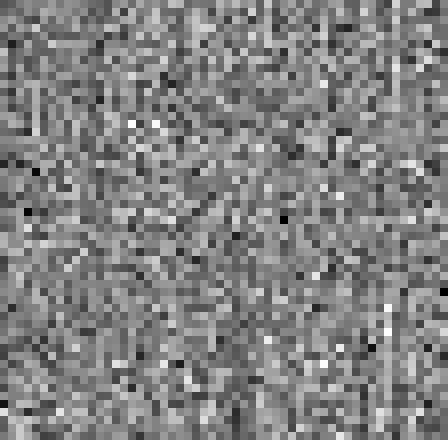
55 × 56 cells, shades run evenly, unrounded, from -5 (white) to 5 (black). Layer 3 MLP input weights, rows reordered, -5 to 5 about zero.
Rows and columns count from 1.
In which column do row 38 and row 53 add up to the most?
30
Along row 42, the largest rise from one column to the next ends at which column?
50
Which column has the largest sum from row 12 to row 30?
42
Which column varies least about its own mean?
12
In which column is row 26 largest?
54
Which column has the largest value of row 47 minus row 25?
43
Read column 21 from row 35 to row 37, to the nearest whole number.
-2 -1 0
